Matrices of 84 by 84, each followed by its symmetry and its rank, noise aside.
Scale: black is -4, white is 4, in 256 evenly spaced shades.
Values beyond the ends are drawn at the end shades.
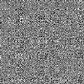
no symmetry, rank twelve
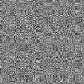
no symmetry, rank eight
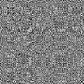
symmetric, rank eight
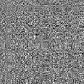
antisymmetric, rank twelve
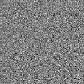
no symmetry, rank twelve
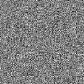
antisymmetric, rank twelve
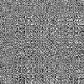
antisymmetric, rank eight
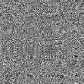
no symmetry, rank twelve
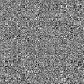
antisymmetric, rank twelve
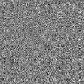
no symmetry, rank twelve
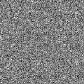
no symmetry, rank sixteen
